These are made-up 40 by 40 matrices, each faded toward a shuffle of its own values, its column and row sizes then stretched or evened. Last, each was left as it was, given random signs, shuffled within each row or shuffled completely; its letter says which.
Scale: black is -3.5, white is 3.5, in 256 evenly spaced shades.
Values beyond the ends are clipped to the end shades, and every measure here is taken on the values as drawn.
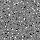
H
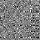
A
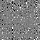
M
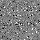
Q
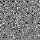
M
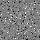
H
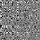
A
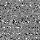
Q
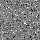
H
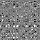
A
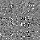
M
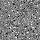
H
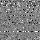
Q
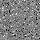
H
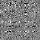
M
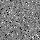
H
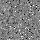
H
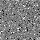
H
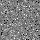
H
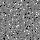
H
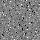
H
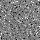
H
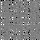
M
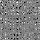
A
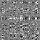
A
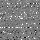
Q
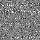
Q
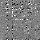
M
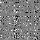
M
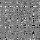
M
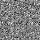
Q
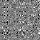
M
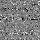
Q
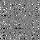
M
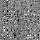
M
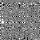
M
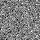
H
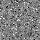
H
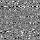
Q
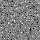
H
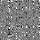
M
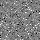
H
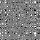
A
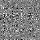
M
